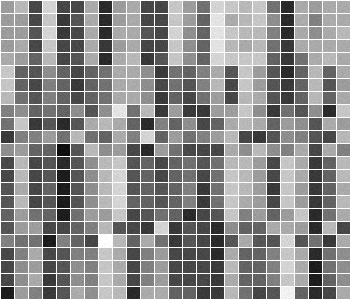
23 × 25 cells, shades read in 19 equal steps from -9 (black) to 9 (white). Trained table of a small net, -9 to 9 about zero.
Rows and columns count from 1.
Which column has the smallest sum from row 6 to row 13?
5
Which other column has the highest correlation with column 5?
11
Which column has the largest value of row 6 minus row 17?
23
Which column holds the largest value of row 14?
9
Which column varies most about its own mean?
21
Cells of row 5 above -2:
16
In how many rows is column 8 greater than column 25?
9
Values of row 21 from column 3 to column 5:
2 -4 -3
